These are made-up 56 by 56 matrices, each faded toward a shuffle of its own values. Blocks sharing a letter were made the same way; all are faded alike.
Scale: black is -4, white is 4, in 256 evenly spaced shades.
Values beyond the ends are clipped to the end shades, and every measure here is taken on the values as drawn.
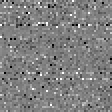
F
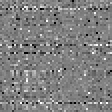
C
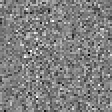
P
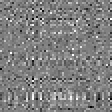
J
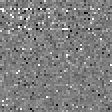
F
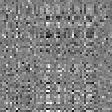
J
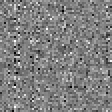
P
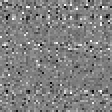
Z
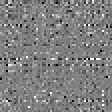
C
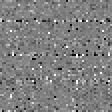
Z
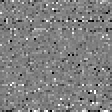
F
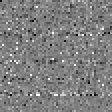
F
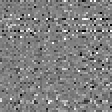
C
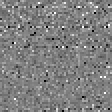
F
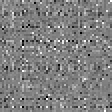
C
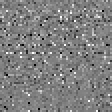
F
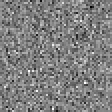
P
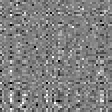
J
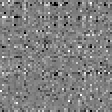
Z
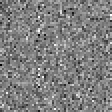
P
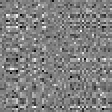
J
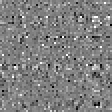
Z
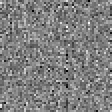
P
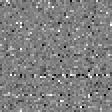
F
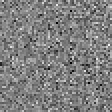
P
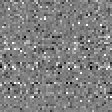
Z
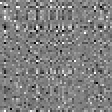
J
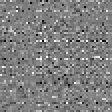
C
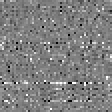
Z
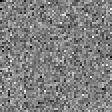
P
